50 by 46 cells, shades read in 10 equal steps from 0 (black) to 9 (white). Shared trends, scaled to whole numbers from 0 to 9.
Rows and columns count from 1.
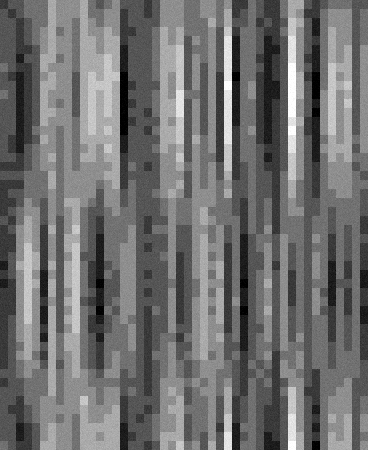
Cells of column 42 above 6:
8
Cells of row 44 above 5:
4
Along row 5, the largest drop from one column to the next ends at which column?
30
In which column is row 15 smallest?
16
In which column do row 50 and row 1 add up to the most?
37
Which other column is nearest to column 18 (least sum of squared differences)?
39
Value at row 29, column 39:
3
